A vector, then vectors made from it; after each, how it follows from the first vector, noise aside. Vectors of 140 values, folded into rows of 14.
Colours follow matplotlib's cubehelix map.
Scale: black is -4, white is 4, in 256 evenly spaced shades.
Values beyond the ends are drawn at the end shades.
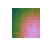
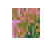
negated, partly zeroed.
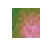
shrunk.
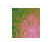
shrunk.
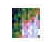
scaled up.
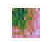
reversed, negated.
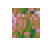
wrapped around, negated, partly zeroed.
